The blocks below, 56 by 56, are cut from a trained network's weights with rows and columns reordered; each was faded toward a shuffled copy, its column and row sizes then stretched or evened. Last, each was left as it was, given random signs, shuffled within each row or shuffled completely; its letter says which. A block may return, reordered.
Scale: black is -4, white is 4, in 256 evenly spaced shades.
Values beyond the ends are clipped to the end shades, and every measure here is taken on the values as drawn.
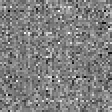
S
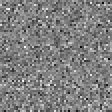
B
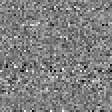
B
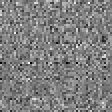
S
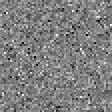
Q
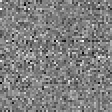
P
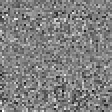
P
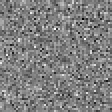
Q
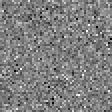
Q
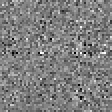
P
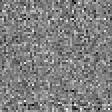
S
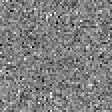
Q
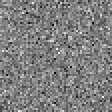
Q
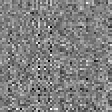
S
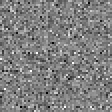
B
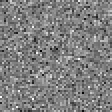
Q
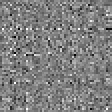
S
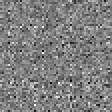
S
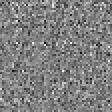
P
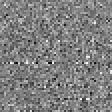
B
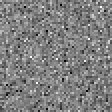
Q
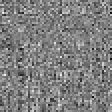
S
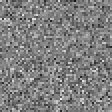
B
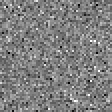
Q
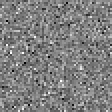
Q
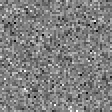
Q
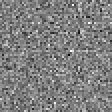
B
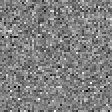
B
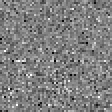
B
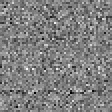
B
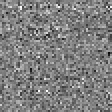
P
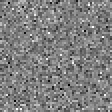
Q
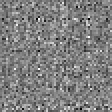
S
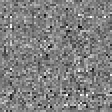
P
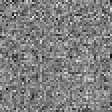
S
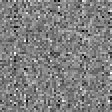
P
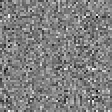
P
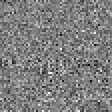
P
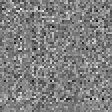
P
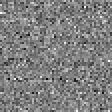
B
